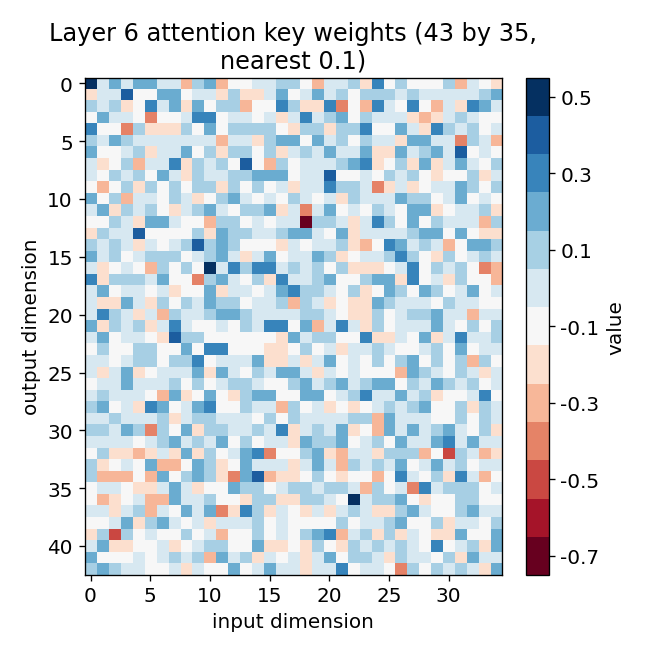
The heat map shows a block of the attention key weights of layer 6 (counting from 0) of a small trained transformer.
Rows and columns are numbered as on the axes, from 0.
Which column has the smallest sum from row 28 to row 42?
2
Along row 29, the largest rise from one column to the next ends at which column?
25
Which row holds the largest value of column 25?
14
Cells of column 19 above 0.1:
7
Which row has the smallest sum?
32
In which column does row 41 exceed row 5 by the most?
11
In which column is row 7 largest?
13
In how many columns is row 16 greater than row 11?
18
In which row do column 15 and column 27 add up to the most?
16
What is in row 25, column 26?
-0.3
